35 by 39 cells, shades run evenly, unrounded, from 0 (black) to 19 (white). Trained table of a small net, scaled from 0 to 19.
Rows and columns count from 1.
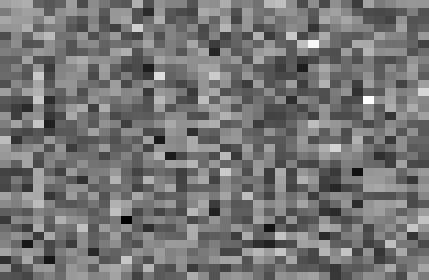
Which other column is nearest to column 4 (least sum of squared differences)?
19
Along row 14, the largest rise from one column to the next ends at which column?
10
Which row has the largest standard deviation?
13
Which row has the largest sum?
1
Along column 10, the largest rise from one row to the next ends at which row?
34
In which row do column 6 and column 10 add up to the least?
25
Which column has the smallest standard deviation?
6
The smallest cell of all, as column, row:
12, 28
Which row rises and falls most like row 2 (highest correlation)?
3
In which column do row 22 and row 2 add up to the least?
33
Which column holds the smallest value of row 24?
31
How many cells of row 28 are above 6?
32
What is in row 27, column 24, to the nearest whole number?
11
